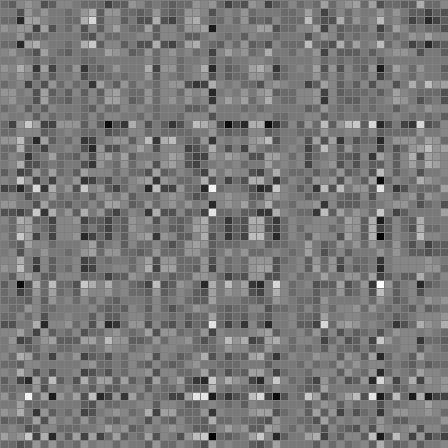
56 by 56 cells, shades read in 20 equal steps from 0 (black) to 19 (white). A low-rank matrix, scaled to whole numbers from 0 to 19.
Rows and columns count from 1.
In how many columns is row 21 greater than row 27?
29
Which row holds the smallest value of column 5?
18
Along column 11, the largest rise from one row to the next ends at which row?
24
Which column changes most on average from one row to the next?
48
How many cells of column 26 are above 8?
35
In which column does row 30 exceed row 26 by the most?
53
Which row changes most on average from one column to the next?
50
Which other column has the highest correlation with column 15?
6
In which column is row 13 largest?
34
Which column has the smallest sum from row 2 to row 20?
27
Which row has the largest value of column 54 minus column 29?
19
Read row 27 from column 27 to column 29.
17 8 8
